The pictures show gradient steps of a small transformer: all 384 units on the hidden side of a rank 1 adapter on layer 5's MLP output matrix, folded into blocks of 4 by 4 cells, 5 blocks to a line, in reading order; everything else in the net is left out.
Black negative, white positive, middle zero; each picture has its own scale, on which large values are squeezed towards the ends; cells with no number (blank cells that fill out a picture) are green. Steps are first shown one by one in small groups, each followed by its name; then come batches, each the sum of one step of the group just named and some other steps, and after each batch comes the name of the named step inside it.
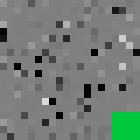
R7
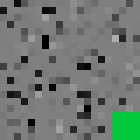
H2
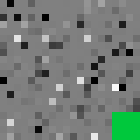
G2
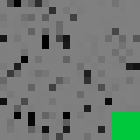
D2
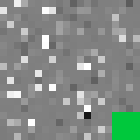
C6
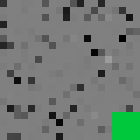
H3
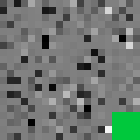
H2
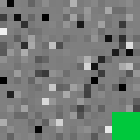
G2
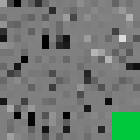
D2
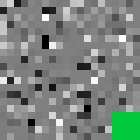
H2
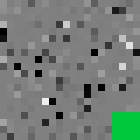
R7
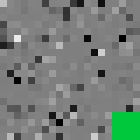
H3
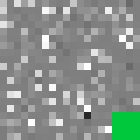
C6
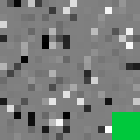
D2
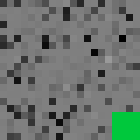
H3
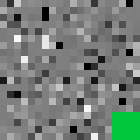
G2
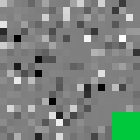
R7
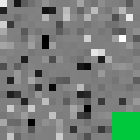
H2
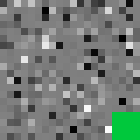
H3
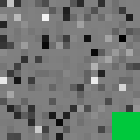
H3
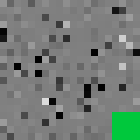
R7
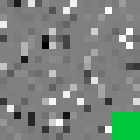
D2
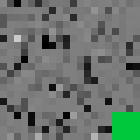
D2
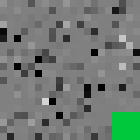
R7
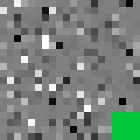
C6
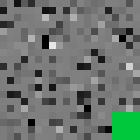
H2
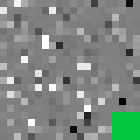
C6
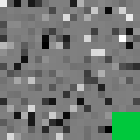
D2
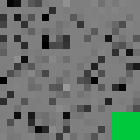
D2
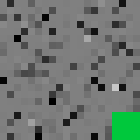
G2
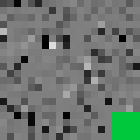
D2
